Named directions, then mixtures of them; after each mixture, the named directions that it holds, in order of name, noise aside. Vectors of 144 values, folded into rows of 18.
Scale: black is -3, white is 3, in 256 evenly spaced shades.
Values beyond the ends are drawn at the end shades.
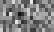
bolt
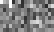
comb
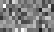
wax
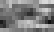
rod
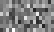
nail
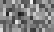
bolt.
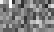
comb.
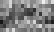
nail, rod.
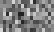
bolt.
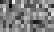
bolt, comb.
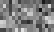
rod, wax.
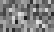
bolt, nail.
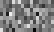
bolt, nail.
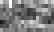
comb, rod.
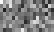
comb, wax.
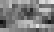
rod.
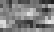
rod.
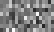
nail.
